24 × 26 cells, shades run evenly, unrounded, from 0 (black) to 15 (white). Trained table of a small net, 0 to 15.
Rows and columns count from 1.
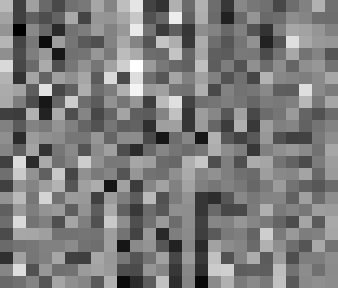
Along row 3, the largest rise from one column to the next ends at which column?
3
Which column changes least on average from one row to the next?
15
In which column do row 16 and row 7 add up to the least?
20
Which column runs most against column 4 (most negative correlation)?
23
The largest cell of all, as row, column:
6, 11
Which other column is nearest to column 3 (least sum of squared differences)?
19
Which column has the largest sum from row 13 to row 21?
2
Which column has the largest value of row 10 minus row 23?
14
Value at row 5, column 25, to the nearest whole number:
8
